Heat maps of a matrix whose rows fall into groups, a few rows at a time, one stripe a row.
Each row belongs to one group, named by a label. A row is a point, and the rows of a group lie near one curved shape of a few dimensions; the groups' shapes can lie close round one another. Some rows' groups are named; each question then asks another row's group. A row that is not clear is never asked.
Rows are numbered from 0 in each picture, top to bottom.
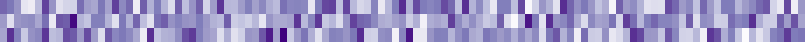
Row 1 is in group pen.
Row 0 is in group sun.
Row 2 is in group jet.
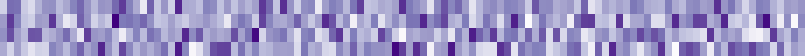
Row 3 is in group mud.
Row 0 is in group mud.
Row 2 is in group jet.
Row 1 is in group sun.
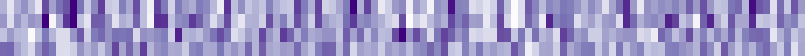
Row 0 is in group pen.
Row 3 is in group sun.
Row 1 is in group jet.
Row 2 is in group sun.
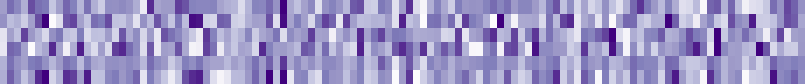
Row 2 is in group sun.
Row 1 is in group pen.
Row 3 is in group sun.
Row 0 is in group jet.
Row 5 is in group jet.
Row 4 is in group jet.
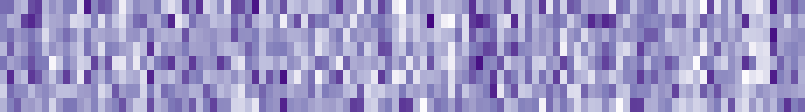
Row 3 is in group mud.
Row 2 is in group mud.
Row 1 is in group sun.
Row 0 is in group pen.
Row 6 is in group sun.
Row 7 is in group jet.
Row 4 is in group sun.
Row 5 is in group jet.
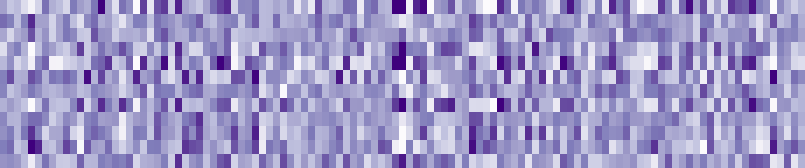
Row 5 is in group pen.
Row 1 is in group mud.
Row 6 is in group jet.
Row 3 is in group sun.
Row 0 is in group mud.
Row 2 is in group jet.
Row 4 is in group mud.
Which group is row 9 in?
jet
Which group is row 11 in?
sun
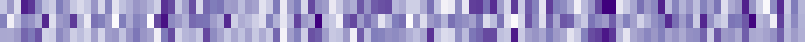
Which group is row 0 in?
sun
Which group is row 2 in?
sun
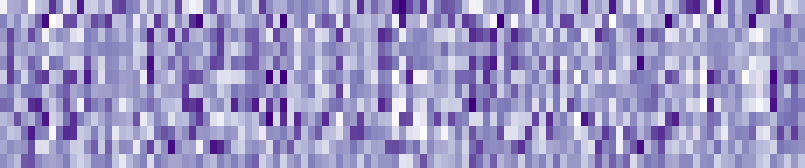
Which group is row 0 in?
sun
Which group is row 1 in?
pen
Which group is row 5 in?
jet
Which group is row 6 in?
mud
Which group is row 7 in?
pen
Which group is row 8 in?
jet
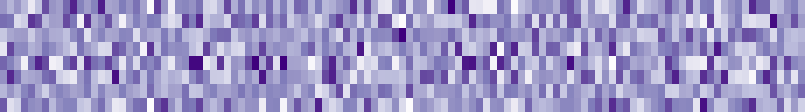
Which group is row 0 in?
pen
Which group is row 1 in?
pen
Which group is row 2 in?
sun
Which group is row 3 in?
sun
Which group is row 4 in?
pen
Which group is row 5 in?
sun
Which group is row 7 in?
jet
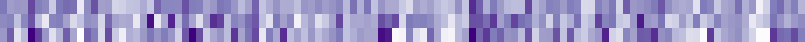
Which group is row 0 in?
jet
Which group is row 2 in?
pen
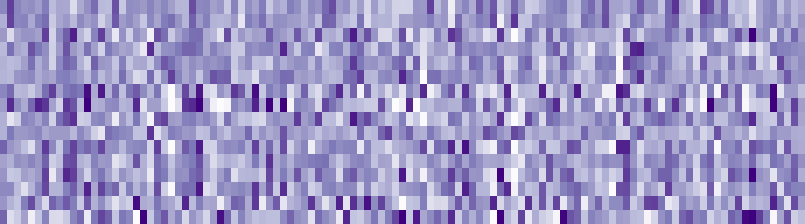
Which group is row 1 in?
sun
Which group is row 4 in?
jet
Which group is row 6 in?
pen
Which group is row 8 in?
pen
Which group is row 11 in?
jet
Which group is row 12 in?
pen
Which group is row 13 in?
pen
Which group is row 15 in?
sun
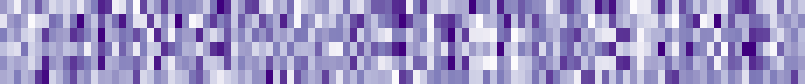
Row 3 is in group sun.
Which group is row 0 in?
mud
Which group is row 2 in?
pen
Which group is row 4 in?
pen
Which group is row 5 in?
jet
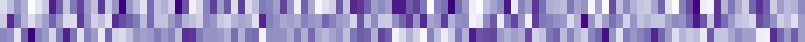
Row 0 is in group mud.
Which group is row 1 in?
sun
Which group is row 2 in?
pen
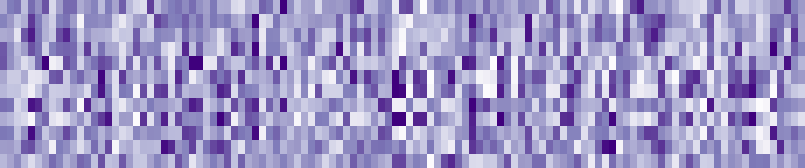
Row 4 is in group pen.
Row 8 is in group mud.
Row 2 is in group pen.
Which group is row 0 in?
jet
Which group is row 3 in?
pen
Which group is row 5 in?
mud
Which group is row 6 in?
mud
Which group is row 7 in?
pen
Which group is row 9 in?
pen
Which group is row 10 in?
sun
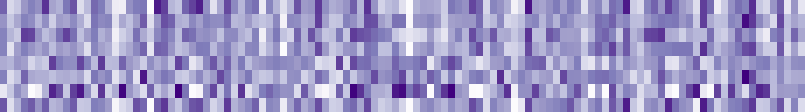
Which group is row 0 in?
jet
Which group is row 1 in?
jet
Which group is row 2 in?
pen
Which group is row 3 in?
jet
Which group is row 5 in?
sun
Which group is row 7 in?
jet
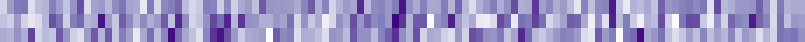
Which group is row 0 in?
sun
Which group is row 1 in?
mud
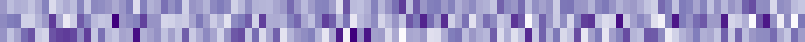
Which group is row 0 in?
sun
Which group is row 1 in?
sun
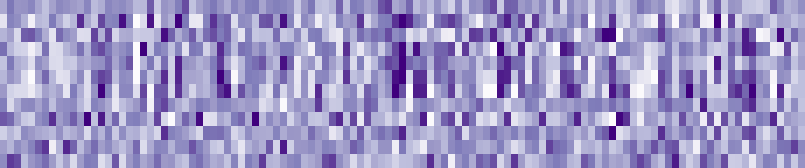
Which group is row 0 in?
mud
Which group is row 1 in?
mud
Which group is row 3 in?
sun
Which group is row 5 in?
mud
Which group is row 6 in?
mud
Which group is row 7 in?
jet
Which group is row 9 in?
sun
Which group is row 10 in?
jet
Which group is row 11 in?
sun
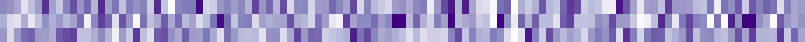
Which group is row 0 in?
pen
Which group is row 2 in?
pen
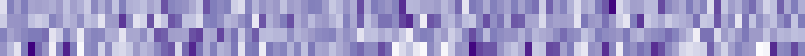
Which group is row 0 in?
sun
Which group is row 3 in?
pen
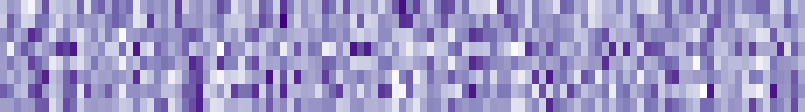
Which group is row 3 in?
pen
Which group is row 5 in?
jet
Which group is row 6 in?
pen
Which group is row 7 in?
jet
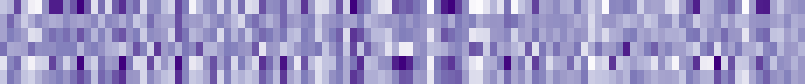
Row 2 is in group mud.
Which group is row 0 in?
mud
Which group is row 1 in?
mud
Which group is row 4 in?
mud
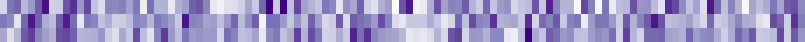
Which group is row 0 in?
jet
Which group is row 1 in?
pen
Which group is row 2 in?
pen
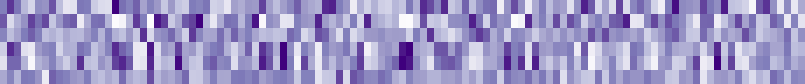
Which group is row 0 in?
sun
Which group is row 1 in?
jet
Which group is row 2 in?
sun
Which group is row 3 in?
mud
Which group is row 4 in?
mud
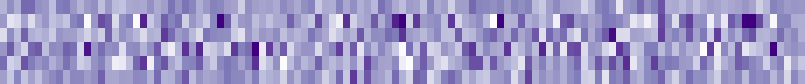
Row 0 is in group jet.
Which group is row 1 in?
sun
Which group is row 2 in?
sun
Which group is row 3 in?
pen
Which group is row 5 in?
mud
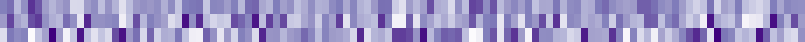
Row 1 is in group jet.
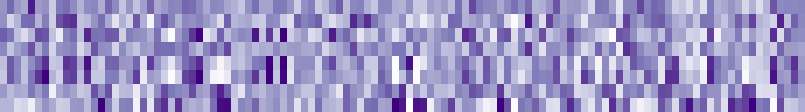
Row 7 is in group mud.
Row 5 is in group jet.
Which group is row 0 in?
jet
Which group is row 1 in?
pen
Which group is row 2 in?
pen
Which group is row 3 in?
jet
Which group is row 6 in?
sun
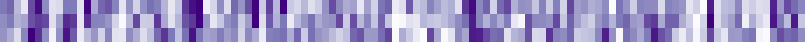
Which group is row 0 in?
pen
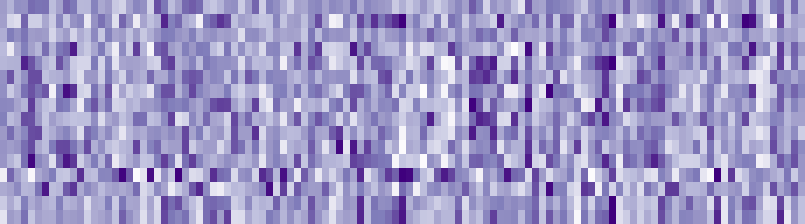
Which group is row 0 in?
jet
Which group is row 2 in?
sun
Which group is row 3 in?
pen
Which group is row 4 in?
sun
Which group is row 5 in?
mud
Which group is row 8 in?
sun
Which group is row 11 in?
pen
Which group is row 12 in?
mud
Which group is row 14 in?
sun
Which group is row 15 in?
sun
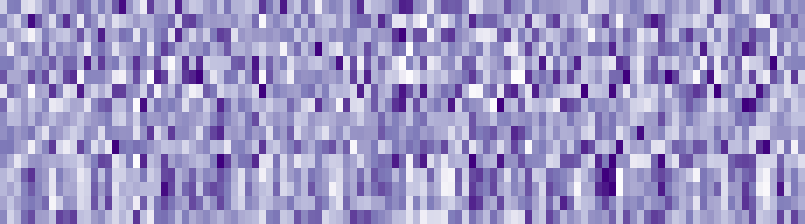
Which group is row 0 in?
mud
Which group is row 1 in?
pen
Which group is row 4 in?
pen
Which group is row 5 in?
jet
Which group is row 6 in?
sun
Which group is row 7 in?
sun
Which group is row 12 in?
sun
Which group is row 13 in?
sun
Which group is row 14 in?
sun
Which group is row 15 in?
pen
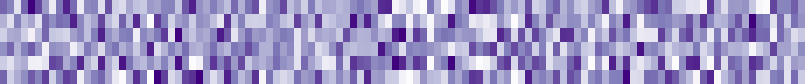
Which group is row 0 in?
pen
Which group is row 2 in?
mud
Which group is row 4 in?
mud
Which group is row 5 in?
jet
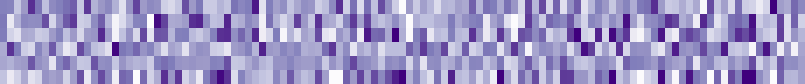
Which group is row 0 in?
pen
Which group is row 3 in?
sun
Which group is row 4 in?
jet
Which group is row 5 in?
sun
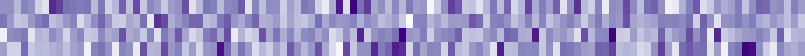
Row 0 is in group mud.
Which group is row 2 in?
sun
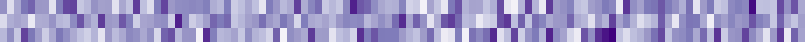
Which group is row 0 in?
pen
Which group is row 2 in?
sun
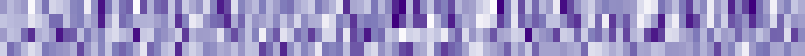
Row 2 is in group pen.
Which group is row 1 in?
mud
